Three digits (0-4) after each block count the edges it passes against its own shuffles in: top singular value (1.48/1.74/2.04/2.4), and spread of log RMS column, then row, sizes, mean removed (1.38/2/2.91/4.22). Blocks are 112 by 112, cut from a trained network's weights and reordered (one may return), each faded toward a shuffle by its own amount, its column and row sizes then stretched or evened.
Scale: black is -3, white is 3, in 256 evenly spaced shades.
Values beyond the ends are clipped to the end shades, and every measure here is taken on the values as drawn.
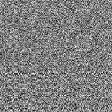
4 0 2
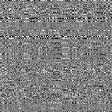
4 0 4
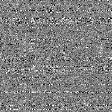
2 1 3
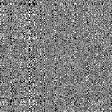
4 3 1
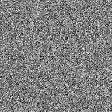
2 0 1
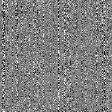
0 4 1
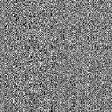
4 3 0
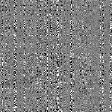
3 4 3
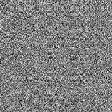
4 0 1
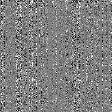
0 4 1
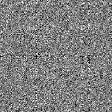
3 2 1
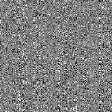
3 3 1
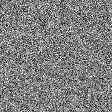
0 0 1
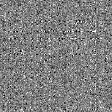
1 2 1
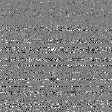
0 1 4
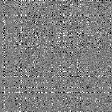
3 3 3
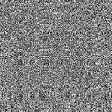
4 1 1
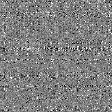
2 1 3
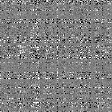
2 3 4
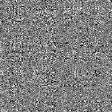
0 3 3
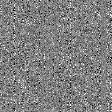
0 3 0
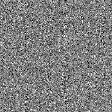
1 2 0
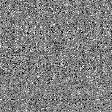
0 0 2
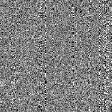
3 3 1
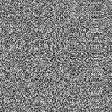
4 0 1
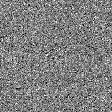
2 0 0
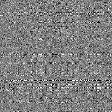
4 1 3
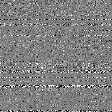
2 1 4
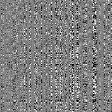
4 4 1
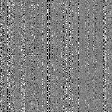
3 4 0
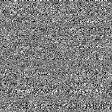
1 1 3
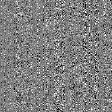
1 4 1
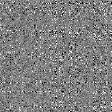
0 3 2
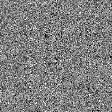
0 2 1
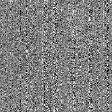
2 3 0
